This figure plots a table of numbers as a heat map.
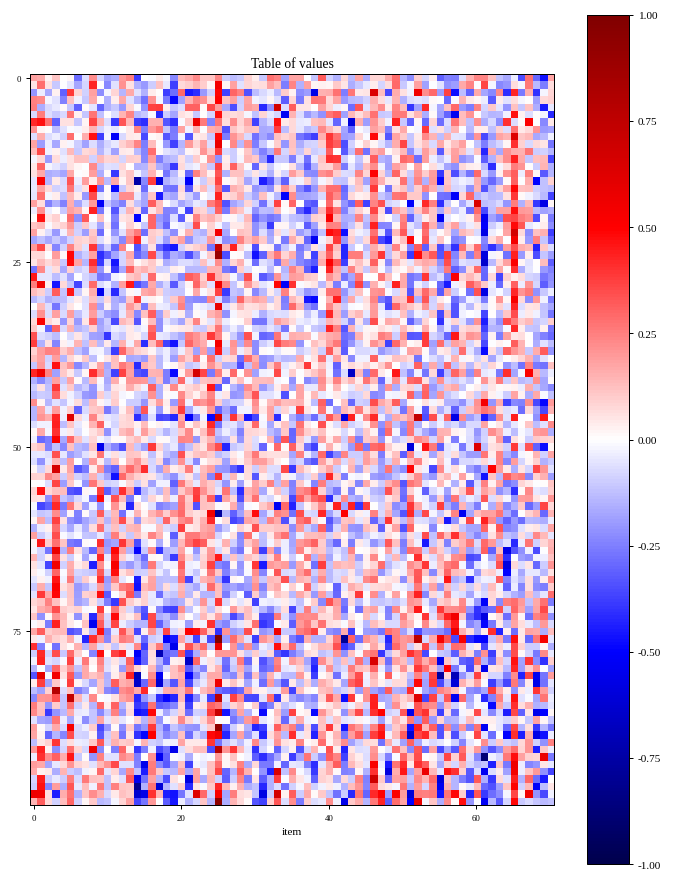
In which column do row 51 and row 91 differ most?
25
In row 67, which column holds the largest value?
11
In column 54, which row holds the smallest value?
53
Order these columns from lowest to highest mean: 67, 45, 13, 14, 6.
14, 6, 45, 67, 13
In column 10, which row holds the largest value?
93
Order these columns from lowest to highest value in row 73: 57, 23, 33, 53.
23, 33, 53, 57
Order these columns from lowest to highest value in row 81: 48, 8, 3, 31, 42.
31, 42, 8, 48, 3
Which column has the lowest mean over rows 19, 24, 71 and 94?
61
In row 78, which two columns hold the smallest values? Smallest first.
17, 14
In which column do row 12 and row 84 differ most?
5
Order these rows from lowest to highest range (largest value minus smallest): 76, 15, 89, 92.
15, 89, 92, 76
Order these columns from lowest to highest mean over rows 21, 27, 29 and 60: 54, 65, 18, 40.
54, 18, 40, 65
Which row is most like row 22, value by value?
30
